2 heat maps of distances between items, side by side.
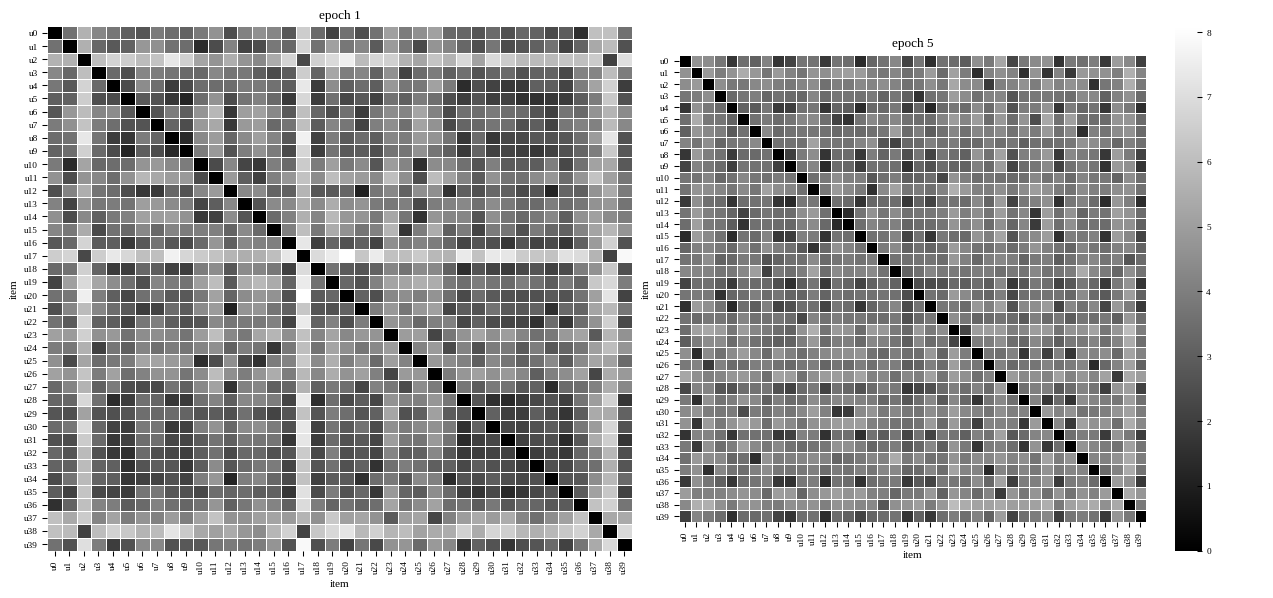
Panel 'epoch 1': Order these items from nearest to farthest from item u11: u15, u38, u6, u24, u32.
u32, u15, u24, u38, u6
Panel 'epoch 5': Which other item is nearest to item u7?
u18
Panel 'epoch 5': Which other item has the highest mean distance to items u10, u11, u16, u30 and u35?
u23
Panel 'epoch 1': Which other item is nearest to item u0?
u36
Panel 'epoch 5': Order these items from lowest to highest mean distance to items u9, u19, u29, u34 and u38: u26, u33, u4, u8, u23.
u4, u8, u33, u26, u23
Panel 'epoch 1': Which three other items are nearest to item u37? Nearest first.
u26, u23, u33
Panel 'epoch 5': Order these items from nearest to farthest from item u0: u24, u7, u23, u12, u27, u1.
u12, u24, u23, u7, u1, u27
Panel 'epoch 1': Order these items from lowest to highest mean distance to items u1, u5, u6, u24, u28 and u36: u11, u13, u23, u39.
u39, u13, u11, u23
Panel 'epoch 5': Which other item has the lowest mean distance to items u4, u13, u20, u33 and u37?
u19
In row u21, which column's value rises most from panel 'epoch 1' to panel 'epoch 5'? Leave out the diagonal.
u27
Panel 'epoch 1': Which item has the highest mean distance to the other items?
u17
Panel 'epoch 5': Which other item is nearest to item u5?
u14
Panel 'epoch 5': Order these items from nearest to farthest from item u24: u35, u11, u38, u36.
u36, u35, u11, u38
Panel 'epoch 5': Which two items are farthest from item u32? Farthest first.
u27, u37
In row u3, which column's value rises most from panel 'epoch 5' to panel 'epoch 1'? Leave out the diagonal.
u17
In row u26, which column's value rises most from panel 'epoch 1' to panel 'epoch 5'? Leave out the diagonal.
u23
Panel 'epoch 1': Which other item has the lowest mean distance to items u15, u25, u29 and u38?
u14
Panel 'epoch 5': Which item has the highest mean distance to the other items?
u38
